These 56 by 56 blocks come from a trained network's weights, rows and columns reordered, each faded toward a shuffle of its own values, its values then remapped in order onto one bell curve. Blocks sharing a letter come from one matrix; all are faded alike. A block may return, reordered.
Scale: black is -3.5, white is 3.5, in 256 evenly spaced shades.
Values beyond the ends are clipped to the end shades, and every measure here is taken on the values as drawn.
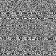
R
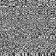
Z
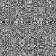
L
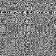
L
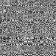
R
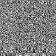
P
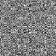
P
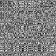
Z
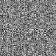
P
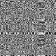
Z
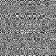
Z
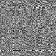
L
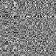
L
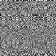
R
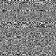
R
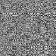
P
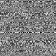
R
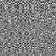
Z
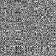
P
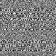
R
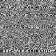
R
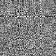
L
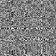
L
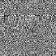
L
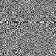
L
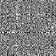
L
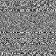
R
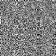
P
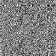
P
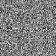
P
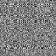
Z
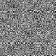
P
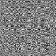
Z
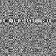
Z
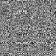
P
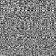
R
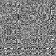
L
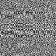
Z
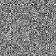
L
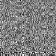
L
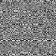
R
